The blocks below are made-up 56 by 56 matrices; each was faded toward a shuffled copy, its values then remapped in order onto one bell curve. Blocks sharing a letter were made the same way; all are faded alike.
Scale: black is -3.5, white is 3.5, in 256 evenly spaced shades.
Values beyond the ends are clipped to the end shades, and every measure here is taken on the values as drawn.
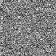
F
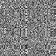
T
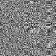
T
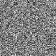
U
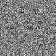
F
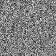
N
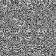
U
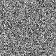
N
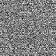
U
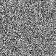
N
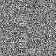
U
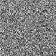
U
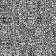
U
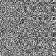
T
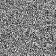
N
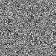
F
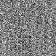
F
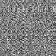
T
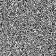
N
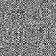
T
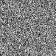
N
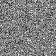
N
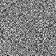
U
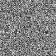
F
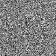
N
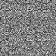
U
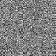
T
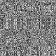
T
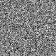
N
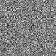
U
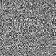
U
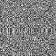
T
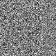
N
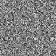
F
